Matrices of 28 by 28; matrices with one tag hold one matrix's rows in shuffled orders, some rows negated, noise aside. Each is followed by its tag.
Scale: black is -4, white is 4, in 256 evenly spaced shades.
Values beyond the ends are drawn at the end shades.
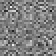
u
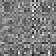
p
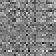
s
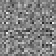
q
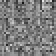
q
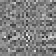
s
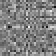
s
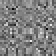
u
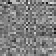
s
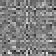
s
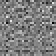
q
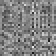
p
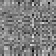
p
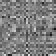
s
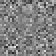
u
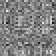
q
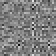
p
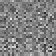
u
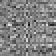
s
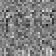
q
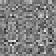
u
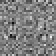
u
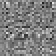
q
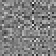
p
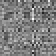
p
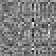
p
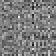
p
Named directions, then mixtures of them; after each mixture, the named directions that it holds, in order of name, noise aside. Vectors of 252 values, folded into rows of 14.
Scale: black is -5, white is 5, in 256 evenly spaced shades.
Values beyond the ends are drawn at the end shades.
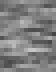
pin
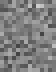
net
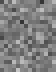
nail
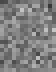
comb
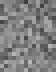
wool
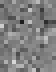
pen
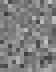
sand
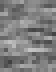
pin.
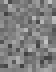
sand.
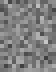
net, sand, wool.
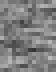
net, pin.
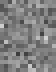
net, pen, sand.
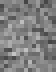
pin, wool.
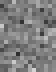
net, pen.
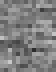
nail, net, pin.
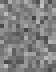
pen, sand, wool.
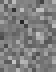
nail.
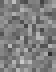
nail, wool.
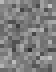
comb, pin, sand.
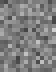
comb, sand.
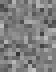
net, pen.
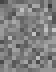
comb.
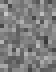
pen, sand.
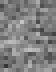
pin, sand, wool.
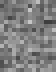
comb, pen, pin.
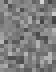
nail, sand.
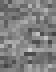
net, pin, sand.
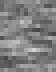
pin.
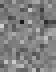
pen.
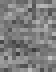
net, pin.
